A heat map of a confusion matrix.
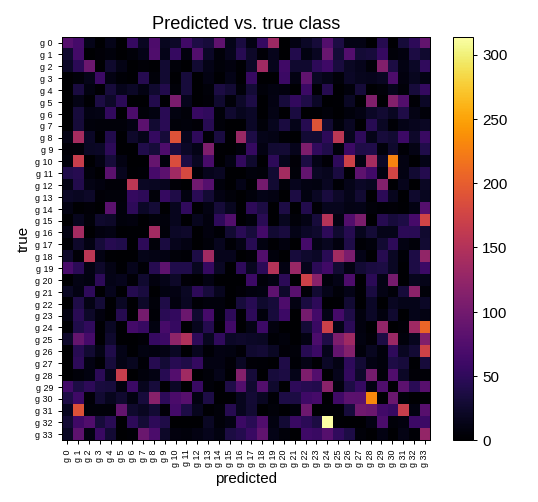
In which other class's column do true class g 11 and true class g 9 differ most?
g 30
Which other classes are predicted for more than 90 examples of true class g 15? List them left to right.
g 24, g 27, g 33
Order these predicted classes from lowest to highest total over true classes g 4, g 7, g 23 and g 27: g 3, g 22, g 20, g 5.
g 3, g 5, g 20, g 22
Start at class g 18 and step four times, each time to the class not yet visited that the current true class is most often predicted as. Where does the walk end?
g 33
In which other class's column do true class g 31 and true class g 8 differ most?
g 25
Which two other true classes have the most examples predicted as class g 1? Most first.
g 31, g 10
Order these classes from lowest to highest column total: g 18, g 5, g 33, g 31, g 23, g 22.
g 5, g 31, g 18, g 23, g 22, g 33
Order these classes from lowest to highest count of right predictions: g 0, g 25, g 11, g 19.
g 0, g 25, g 19, g 11
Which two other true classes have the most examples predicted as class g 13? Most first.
g 18, g 9
